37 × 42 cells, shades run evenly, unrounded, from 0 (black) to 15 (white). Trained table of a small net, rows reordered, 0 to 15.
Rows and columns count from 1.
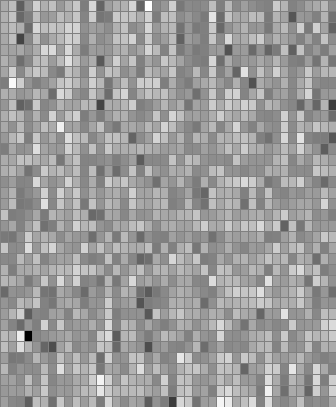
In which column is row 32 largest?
3
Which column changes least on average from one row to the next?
24
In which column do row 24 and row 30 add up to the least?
18
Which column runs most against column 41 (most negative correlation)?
38
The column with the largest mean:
10
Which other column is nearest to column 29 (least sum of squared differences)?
32
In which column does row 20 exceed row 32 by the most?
7
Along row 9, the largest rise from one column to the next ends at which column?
8
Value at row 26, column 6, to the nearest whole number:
12
